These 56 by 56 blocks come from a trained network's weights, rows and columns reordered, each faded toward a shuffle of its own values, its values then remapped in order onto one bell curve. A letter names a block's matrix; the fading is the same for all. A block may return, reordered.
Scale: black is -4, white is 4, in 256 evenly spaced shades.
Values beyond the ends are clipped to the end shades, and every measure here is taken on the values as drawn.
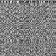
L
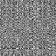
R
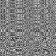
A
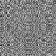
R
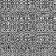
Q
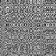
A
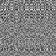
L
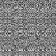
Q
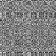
L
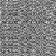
R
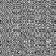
R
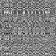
Q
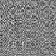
R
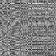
L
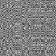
A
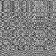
A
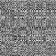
Q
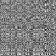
L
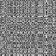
L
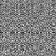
L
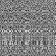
Q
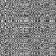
L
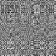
L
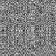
R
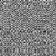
A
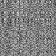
R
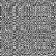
A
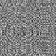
R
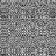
Q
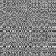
L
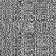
R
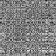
Q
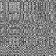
A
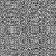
A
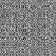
R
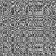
A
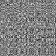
R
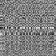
L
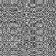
A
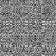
Q
